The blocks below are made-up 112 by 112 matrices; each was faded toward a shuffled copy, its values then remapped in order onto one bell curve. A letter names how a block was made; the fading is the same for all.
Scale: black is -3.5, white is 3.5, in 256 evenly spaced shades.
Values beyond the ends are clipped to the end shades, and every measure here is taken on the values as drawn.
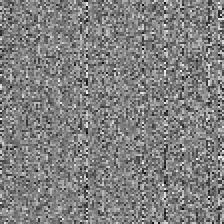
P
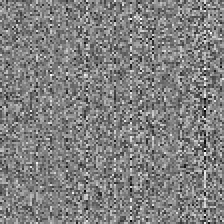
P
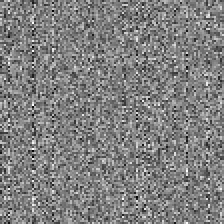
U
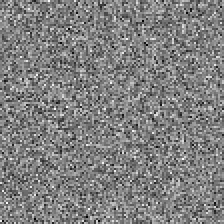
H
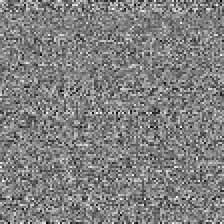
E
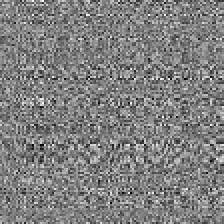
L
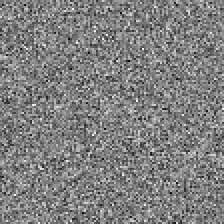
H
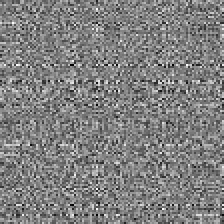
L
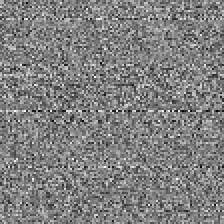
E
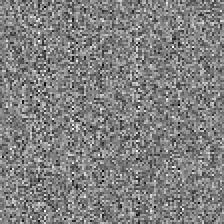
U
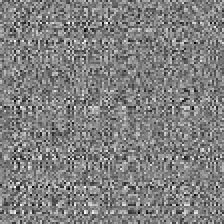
L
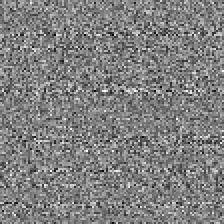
E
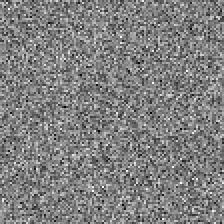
H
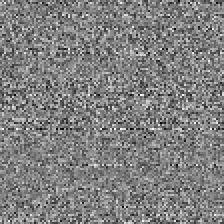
E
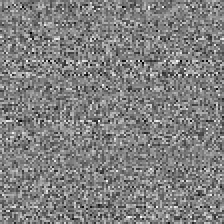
E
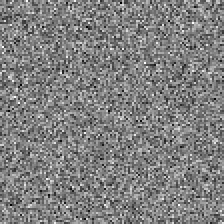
H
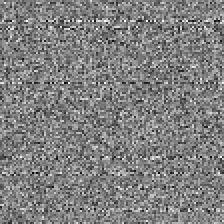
E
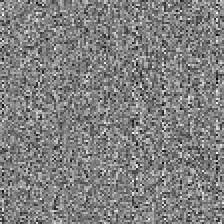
U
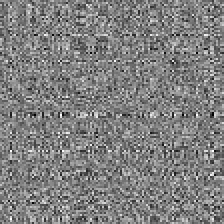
L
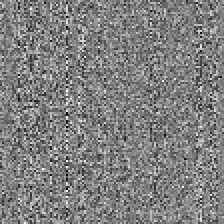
P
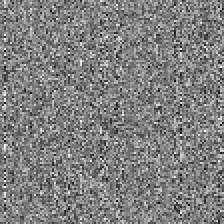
U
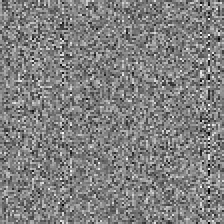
U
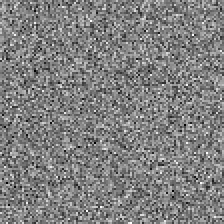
H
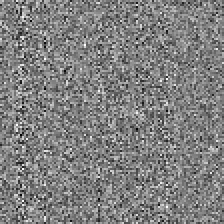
U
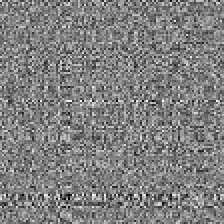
L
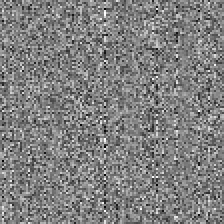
U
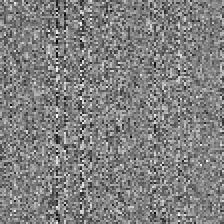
P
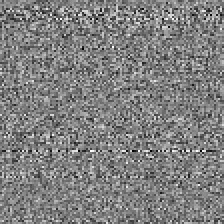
E
